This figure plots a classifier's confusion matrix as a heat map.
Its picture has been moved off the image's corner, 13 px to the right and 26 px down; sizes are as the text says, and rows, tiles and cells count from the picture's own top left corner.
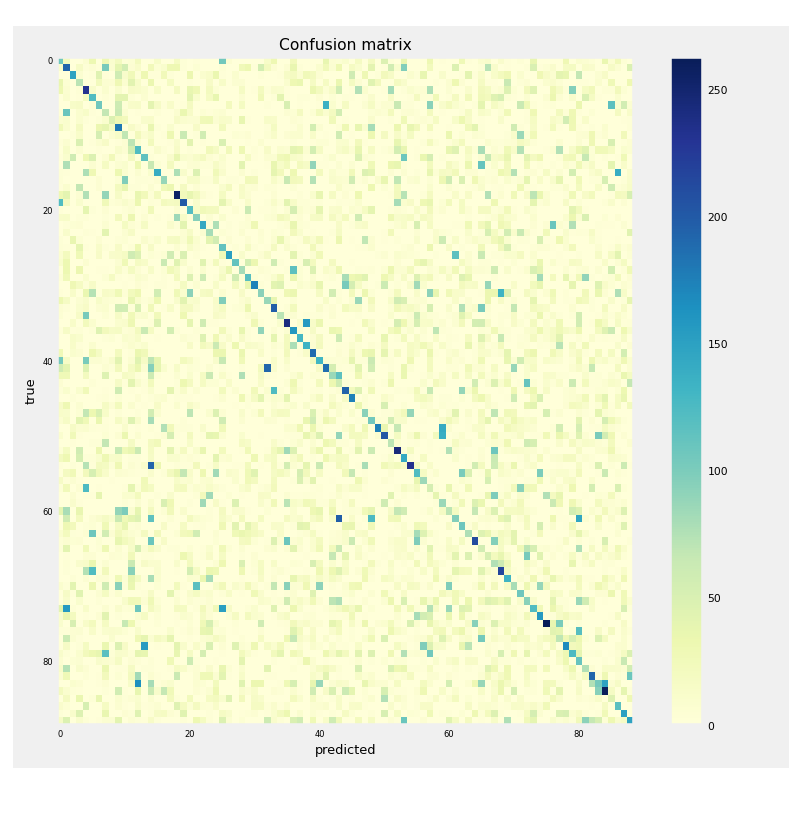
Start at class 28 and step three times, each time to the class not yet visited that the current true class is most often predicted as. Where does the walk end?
68
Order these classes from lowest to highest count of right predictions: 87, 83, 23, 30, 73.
23, 83, 73, 87, 30
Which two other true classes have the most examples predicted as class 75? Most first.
58, 47
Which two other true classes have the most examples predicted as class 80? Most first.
61, 76
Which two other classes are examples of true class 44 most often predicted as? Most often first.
33, 62
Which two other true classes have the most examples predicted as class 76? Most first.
22, 59
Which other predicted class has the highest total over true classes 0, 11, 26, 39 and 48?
25
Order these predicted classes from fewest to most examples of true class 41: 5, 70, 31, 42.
5, 31, 42, 70
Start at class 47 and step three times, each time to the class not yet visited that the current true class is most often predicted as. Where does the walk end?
65
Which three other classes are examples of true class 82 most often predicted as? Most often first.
88, 12, 18
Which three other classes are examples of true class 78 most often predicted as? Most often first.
13, 56, 63
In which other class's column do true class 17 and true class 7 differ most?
1
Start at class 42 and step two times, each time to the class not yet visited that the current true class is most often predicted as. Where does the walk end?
72
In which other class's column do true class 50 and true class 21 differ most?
59
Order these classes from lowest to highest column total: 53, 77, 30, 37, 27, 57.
27, 30, 37, 77, 53, 57
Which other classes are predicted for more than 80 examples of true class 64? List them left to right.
14, 35, 55, 67
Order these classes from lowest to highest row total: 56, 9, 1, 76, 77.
56, 76, 9, 77, 1
